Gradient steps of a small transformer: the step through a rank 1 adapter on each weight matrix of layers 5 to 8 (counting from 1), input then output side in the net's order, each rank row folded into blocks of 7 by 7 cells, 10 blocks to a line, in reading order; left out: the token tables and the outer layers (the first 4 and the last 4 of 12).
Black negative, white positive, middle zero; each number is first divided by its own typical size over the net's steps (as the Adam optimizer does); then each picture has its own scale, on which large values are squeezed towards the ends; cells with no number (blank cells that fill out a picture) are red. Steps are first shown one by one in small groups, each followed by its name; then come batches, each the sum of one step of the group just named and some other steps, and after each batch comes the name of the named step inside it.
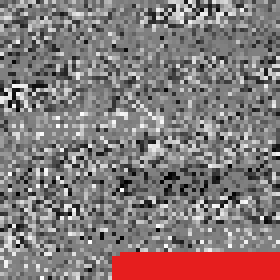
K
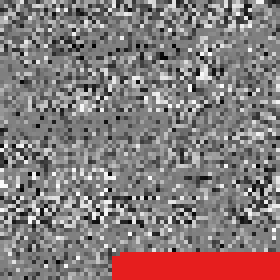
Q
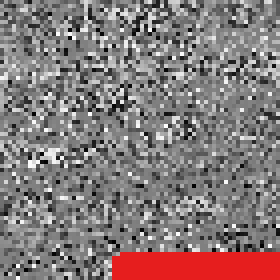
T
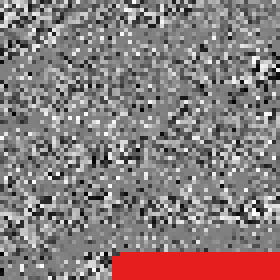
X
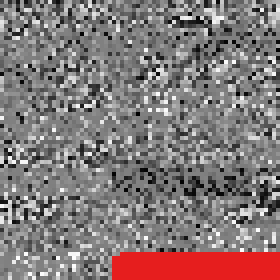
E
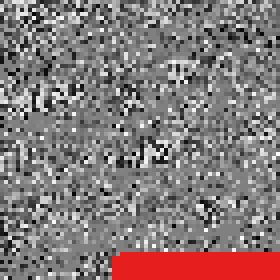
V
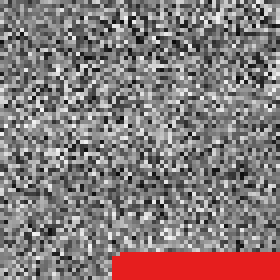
T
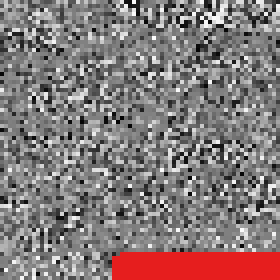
X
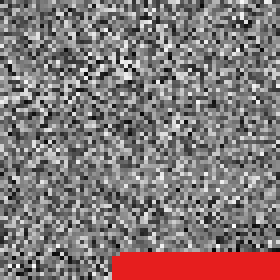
T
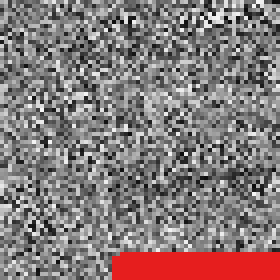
Q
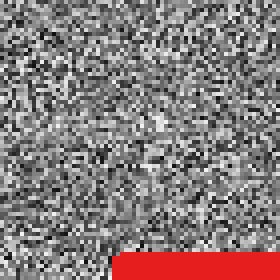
K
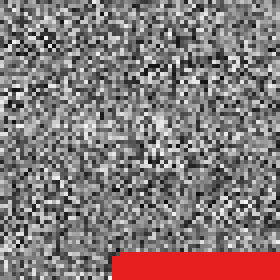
K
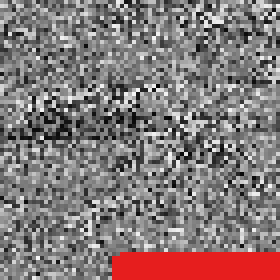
V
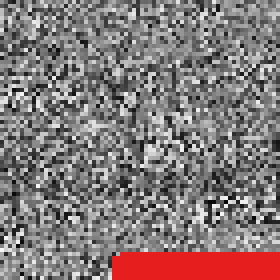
K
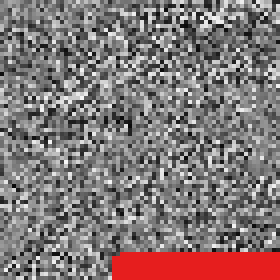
T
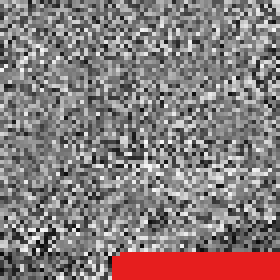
X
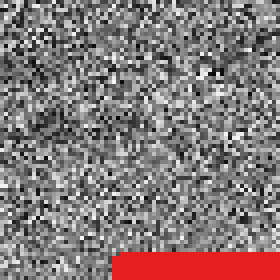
Q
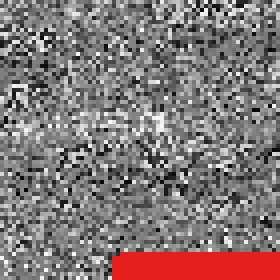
K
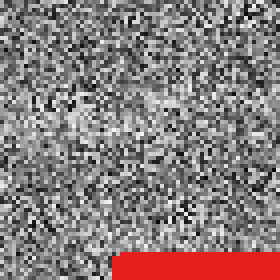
Q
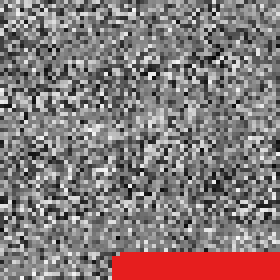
V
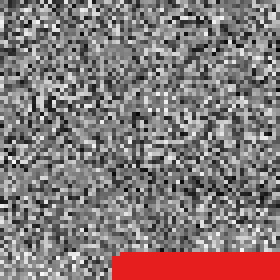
E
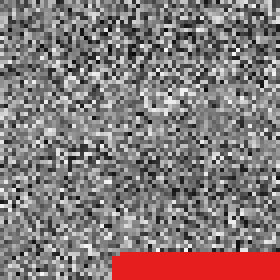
E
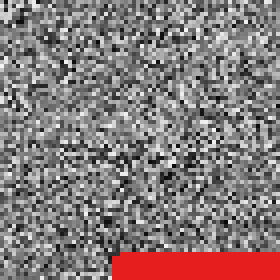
K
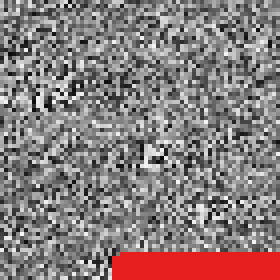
V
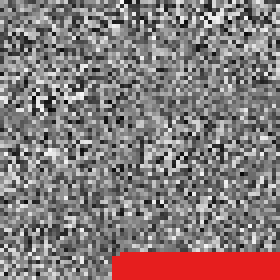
T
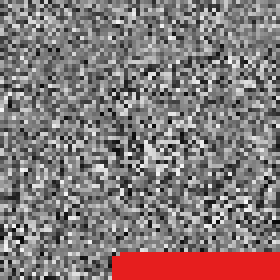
K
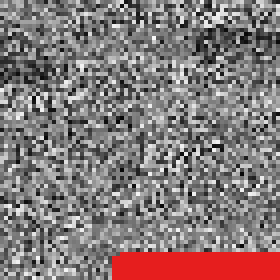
V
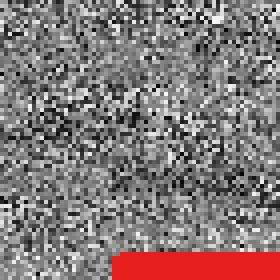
E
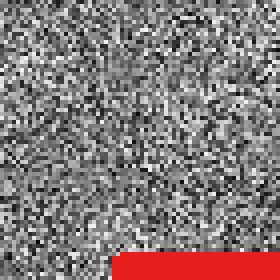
E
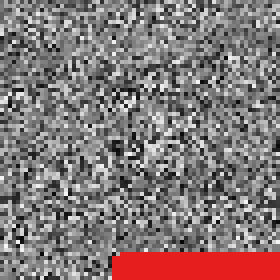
K
